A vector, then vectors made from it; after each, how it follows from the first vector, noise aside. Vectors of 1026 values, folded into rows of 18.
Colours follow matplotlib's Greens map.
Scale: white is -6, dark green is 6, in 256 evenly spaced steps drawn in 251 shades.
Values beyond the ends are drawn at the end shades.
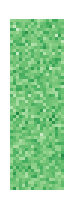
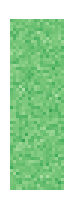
reversed, negated, shrunk.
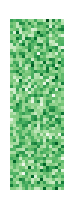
wrapped around, negated, scaled up.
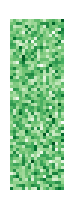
wrapped around, negated, scaled up.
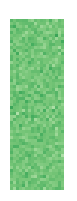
negated, shrunk.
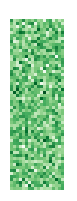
wrapped around, scaled up.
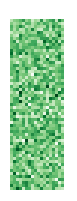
reversed, scaled up.
